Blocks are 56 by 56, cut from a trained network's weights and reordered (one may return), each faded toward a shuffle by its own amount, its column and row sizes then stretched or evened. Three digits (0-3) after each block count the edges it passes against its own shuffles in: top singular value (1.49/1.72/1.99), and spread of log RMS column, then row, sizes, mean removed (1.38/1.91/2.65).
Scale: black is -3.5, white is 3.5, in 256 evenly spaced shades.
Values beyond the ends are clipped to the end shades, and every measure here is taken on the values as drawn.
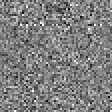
1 1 1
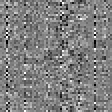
3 3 0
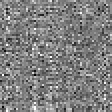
2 2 1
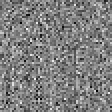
1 1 0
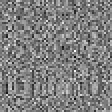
3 2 0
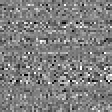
1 0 3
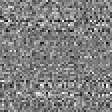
3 0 3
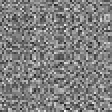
3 1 1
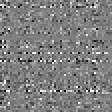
1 2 3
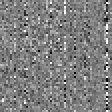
1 3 0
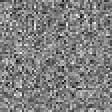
2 1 1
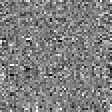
2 2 2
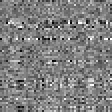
2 1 3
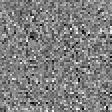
1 2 1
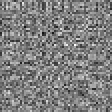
3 0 1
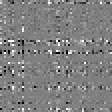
1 3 3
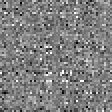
0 2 2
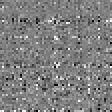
0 2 3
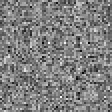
1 1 0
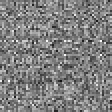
2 0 1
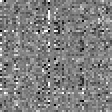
2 3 2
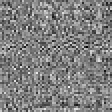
2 0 1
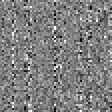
1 3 0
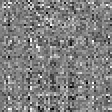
3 2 2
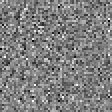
1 1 1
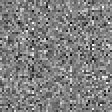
1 2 1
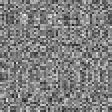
3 0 0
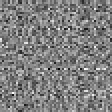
3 0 2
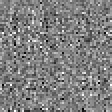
1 2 2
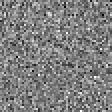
1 0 1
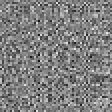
3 0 2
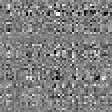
3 2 3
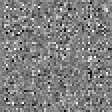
0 2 2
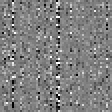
2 3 0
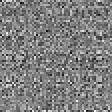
3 1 2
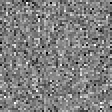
0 1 1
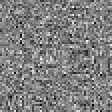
2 2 1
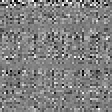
3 2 3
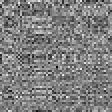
3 1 2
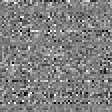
0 1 3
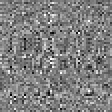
2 2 2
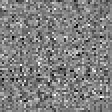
0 2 2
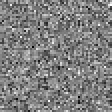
1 1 0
